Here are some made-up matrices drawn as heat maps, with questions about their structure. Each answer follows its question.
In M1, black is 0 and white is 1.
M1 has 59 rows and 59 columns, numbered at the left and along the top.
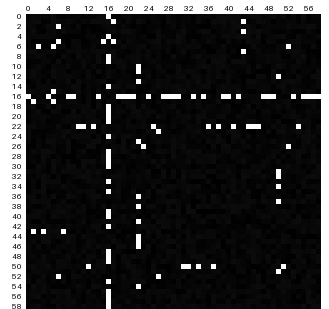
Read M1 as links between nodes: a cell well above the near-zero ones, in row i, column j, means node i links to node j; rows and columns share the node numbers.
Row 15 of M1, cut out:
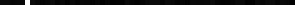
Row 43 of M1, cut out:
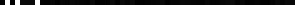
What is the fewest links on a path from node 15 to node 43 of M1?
4
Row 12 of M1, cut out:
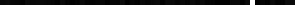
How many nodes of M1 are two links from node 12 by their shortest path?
5
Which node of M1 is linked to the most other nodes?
node 16
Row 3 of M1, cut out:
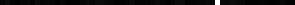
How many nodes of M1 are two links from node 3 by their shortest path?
2
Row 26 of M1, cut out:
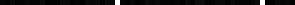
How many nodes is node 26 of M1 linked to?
2
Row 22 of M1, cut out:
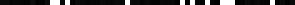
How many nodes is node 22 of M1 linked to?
11
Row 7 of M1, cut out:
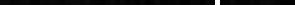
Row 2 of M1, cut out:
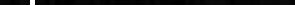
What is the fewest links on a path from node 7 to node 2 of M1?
6
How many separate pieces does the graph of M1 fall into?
4
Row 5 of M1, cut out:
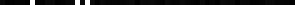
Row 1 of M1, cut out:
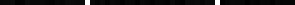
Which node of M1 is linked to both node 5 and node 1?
node 17
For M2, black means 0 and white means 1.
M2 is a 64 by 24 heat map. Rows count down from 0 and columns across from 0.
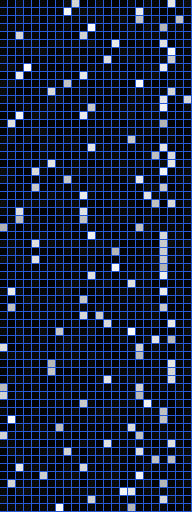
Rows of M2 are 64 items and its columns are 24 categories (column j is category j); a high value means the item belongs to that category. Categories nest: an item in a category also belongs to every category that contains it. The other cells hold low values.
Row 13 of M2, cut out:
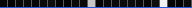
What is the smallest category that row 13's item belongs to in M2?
11
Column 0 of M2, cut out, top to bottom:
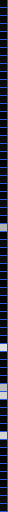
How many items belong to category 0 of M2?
5
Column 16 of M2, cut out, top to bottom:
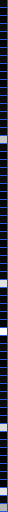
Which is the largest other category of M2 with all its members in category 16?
7
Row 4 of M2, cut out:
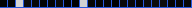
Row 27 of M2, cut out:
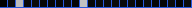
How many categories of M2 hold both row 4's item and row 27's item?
2
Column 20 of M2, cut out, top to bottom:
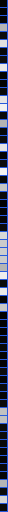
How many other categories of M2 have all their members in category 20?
6
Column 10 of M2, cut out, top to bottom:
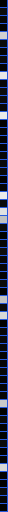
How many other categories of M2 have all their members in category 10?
3
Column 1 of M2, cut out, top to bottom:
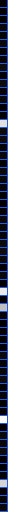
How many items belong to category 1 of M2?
5
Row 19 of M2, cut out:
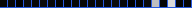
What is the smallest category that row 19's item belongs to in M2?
19
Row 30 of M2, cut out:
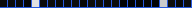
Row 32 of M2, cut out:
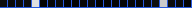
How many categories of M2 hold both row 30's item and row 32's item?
2
